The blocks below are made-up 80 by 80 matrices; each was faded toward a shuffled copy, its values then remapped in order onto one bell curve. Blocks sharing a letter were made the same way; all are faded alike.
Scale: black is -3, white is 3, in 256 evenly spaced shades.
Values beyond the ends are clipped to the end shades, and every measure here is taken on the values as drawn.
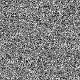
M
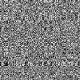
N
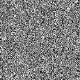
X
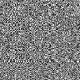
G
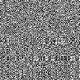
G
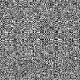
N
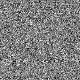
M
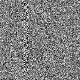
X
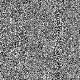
X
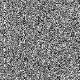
X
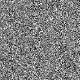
X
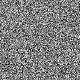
M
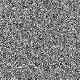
M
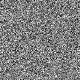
M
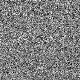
M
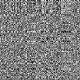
N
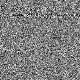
M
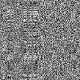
G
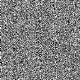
X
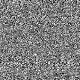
M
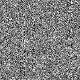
X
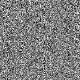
X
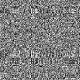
G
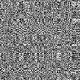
N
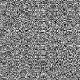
N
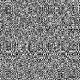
N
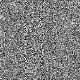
X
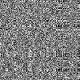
G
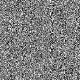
X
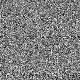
M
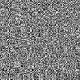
N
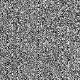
X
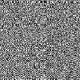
N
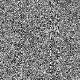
X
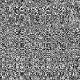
N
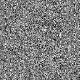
X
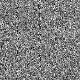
X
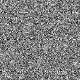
M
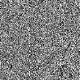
X
